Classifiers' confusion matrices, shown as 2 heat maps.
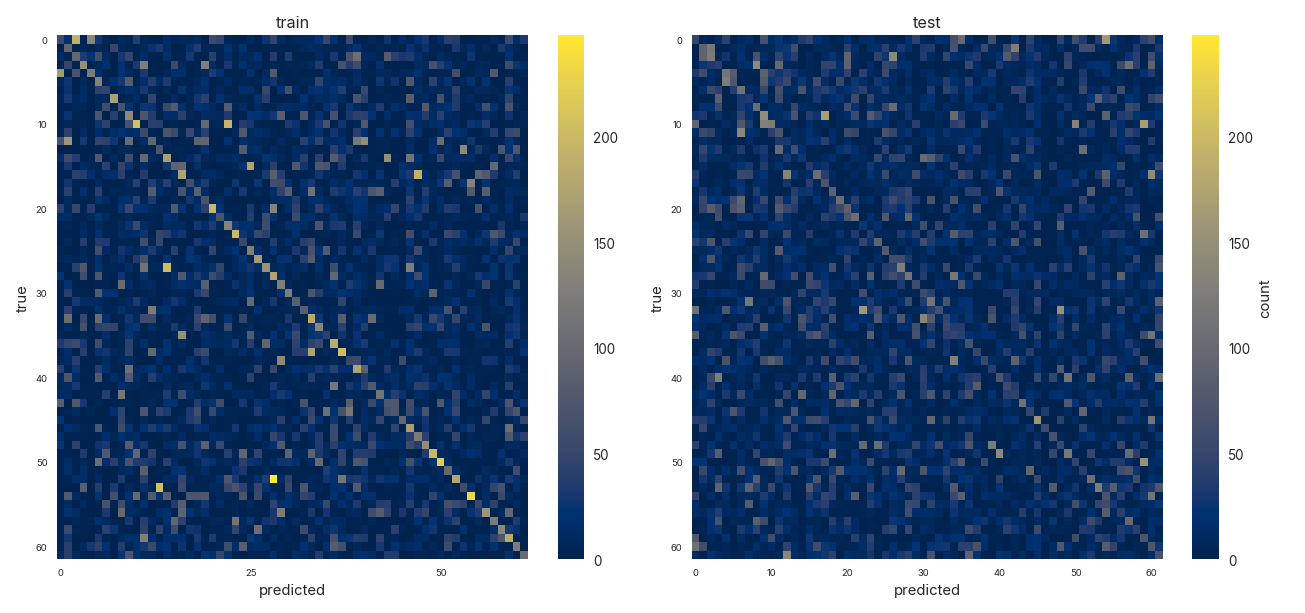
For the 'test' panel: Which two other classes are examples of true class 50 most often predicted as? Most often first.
59, 10
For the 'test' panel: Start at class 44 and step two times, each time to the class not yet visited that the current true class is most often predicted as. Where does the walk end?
27
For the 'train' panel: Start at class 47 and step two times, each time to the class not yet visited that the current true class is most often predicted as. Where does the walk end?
11
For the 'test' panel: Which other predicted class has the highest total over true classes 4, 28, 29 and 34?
9
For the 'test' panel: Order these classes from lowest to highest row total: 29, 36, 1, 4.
36, 29, 4, 1
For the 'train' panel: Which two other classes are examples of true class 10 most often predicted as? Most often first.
22, 19
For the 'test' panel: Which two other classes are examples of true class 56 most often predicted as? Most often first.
54, 28
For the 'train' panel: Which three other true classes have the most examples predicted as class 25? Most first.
15, 31, 35
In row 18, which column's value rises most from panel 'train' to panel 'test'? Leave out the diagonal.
52
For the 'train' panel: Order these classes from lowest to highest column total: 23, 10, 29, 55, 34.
55, 23, 10, 29, 34
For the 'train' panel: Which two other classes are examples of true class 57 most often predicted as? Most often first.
23, 15
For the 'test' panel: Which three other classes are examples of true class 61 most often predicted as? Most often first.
12, 36, 31
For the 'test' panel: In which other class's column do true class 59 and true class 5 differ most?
4
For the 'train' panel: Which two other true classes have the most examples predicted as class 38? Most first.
44, 43
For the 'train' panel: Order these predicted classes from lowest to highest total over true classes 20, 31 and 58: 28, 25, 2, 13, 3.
3, 13, 2, 25, 28
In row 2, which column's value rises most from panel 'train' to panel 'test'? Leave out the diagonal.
26
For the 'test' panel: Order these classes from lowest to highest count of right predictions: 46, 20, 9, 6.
46, 20, 6, 9
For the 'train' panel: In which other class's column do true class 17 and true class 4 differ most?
0
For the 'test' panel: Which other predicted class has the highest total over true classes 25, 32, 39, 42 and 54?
48
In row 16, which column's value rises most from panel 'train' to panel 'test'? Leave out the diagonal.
12
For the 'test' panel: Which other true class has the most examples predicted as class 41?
2
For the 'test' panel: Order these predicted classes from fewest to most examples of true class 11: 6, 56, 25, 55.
56, 55, 25, 6
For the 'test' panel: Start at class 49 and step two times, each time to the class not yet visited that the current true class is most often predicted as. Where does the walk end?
3
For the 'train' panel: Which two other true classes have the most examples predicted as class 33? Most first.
37, 18
